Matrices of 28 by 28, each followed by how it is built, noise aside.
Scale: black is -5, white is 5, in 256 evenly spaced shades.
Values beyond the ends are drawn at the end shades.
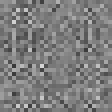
low rank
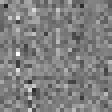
uneven columns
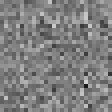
low rank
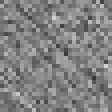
Toeplitz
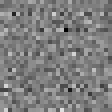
uneven rows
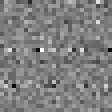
uneven rows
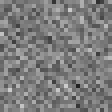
Toeplitz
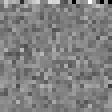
uneven rows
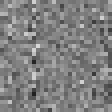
uneven columns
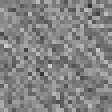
Toeplitz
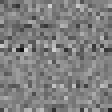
uneven rows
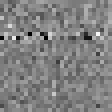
uneven rows
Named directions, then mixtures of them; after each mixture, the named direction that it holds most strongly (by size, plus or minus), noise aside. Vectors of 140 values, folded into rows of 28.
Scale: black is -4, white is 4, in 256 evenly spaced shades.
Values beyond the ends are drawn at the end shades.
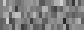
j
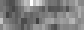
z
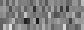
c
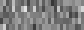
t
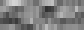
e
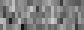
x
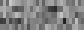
e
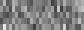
t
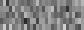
c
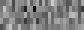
t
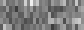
z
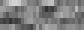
e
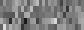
x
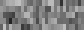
x
